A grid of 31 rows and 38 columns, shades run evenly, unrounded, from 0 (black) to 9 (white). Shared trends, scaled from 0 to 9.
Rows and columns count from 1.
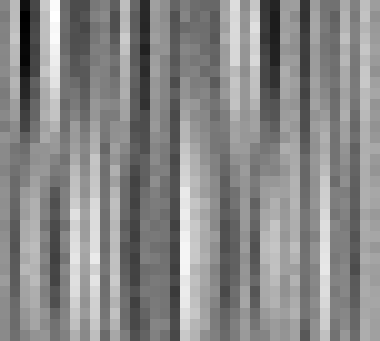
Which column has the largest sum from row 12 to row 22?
19
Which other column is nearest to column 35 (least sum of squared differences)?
5
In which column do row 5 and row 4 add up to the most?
6
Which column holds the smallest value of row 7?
3
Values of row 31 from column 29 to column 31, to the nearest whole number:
5 6 3
